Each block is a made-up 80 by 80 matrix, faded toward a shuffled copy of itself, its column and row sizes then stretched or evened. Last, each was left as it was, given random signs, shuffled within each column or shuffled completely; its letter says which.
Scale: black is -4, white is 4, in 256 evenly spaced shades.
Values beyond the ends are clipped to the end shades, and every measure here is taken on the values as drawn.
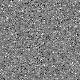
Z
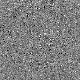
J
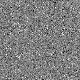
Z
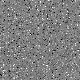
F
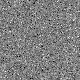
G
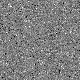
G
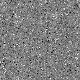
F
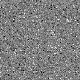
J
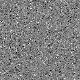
F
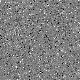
F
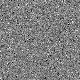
G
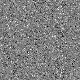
F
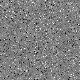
F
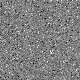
G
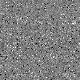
J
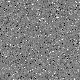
G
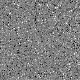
F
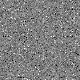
Z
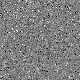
G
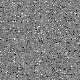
J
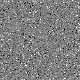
F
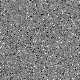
F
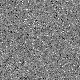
G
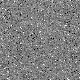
F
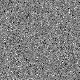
F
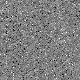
F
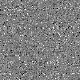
J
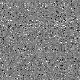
J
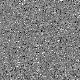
Z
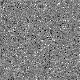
Z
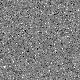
G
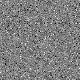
J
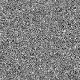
J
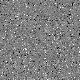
Z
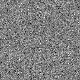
F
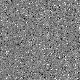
F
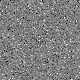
G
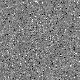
F
